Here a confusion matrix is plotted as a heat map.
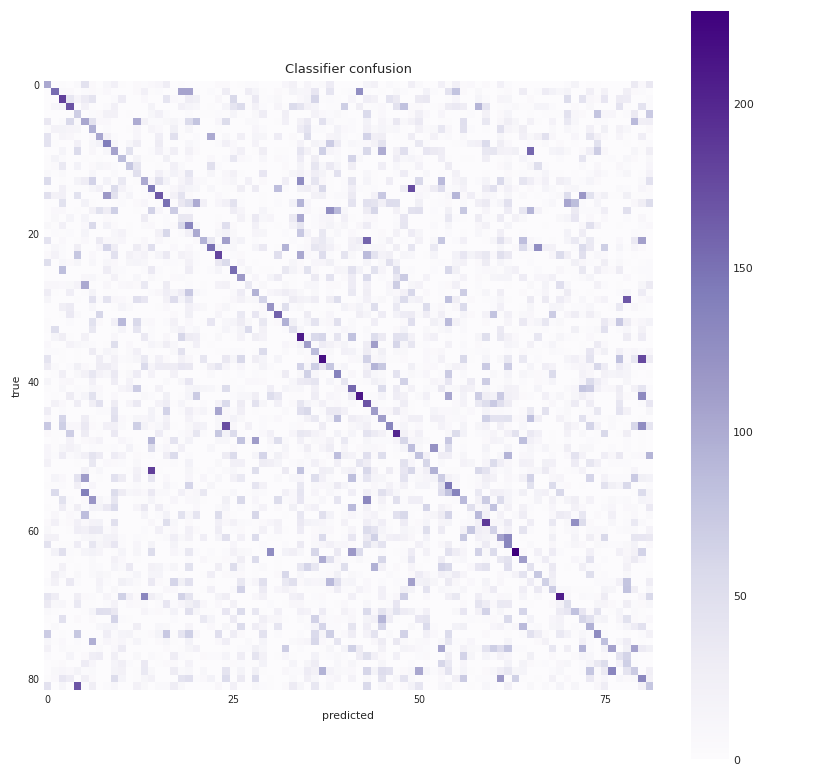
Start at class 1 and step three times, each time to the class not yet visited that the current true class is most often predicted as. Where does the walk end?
61
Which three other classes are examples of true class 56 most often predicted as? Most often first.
43, 6, 59
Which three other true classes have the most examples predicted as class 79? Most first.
76, 5, 53
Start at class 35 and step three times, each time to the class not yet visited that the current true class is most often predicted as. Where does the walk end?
34
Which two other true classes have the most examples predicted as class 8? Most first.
15, 22
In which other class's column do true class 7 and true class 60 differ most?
22
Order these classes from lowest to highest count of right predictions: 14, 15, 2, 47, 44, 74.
44, 74, 14, 15, 2, 47
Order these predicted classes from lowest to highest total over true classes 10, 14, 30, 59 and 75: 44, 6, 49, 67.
67, 44, 6, 49
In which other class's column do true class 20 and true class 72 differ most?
45
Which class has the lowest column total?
27
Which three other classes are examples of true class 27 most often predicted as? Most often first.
5, 47, 69
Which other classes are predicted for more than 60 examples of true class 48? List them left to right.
14, 26, 28, 54, 64
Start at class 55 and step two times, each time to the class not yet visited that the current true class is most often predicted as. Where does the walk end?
12
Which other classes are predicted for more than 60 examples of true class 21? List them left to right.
24, 43, 53, 64, 80
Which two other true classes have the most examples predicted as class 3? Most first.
47, 5
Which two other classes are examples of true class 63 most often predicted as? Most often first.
30, 41
